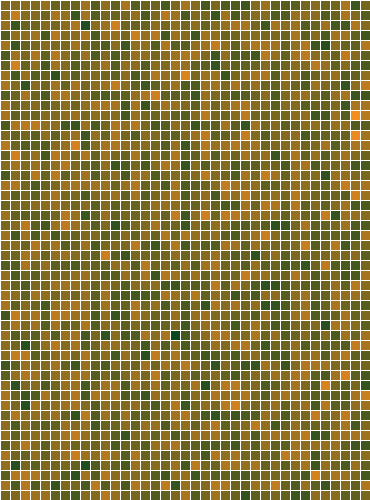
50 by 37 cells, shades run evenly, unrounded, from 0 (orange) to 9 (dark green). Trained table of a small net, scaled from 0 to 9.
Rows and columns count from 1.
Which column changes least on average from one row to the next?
30
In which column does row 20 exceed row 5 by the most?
22
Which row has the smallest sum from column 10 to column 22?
8
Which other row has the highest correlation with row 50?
48
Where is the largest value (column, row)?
18, 34
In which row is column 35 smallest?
38
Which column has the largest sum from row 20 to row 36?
29
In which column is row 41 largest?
3
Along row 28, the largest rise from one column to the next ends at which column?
16
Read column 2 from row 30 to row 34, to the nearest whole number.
4 6 2 3 6
